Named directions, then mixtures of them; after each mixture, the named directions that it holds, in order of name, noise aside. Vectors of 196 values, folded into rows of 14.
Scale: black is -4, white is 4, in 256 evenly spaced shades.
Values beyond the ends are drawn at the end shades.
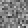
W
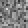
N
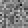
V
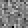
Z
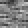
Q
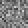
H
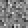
N, Z.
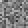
V, Z.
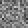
H.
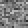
Q, V, Z.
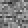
Q, W.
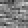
Q.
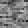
Q, W.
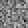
H, N, Z.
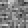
N, Q.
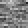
Q.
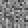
N, V, Z.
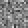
N, V, Z.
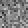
H, N, Z.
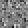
N, Z.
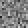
N, W.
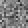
V, W.
